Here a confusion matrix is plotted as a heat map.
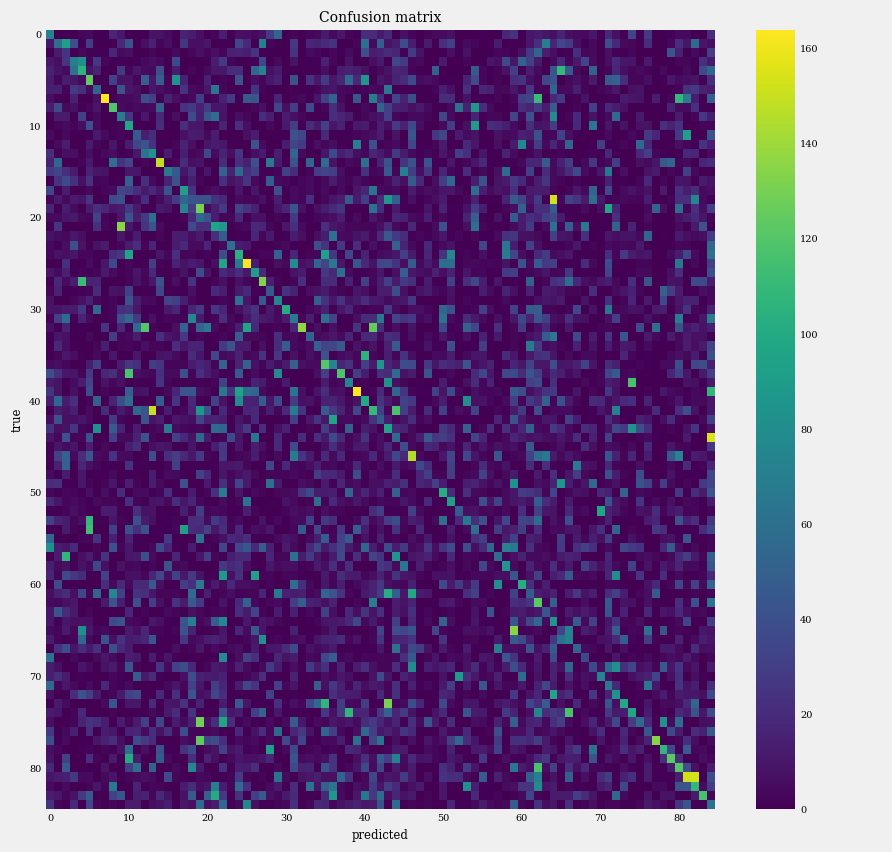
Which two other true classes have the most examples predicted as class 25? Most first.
32, 84
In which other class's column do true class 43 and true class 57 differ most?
2
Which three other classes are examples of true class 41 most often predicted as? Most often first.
13, 44, 19
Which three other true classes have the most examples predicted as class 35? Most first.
36, 73, 24
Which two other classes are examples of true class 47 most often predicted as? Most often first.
67, 2
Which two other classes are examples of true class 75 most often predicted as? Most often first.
19, 22
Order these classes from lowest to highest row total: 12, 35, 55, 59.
35, 55, 12, 59
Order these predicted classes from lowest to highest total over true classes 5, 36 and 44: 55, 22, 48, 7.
7, 55, 22, 48
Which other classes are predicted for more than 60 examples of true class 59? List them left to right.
22, 26, 72
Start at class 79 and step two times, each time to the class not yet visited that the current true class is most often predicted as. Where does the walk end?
54
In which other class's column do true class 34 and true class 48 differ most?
61
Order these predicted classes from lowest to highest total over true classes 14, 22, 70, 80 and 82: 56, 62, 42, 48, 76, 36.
56, 48, 76, 42, 36, 62
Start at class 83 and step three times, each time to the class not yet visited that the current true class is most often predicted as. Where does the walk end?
64
